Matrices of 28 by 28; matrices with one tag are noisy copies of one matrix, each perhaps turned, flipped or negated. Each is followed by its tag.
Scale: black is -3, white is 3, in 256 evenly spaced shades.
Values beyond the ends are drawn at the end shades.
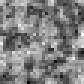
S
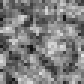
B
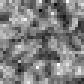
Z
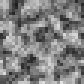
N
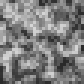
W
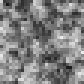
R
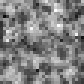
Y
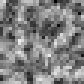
B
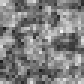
S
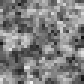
S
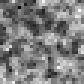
W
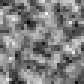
N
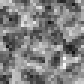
N
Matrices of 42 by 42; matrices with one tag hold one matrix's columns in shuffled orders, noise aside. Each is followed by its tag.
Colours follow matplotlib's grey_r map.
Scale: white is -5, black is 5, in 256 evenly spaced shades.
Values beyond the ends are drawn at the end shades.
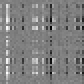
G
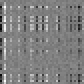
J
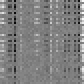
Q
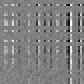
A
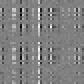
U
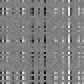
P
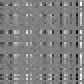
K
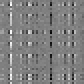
K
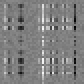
G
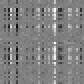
U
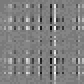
G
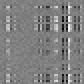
J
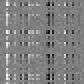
K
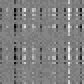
U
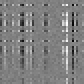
A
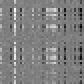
U
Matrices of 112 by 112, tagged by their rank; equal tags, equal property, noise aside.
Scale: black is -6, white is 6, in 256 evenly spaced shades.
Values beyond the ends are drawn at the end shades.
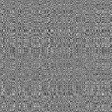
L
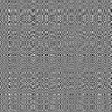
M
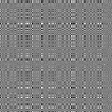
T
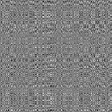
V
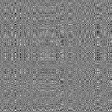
V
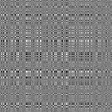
T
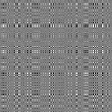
T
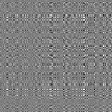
M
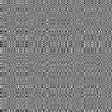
M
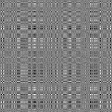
T
